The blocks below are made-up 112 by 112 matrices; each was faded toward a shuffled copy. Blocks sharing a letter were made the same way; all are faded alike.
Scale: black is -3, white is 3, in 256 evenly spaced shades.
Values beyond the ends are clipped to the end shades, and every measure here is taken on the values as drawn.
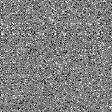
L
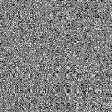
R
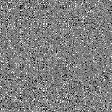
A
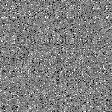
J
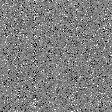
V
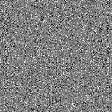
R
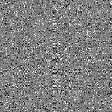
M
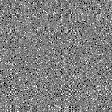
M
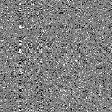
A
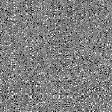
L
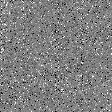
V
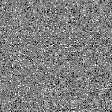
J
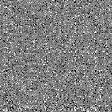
L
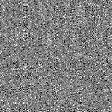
R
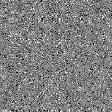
J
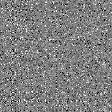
L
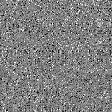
J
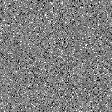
J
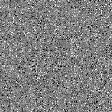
J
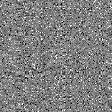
A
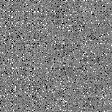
L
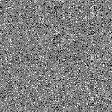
J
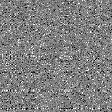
L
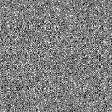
R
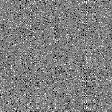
L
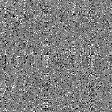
A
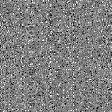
A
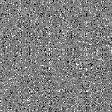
A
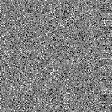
R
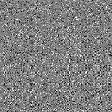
M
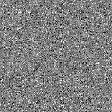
R
